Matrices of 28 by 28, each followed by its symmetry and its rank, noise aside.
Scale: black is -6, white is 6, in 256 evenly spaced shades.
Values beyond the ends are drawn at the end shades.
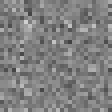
no symmetry, rank six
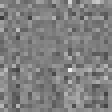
no symmetry, rank four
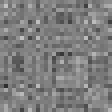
symmetric, rank three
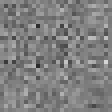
no symmetry, rank four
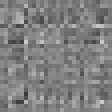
no symmetry, rank three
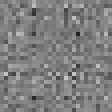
no symmetry, rank four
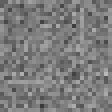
symmetric, rank six
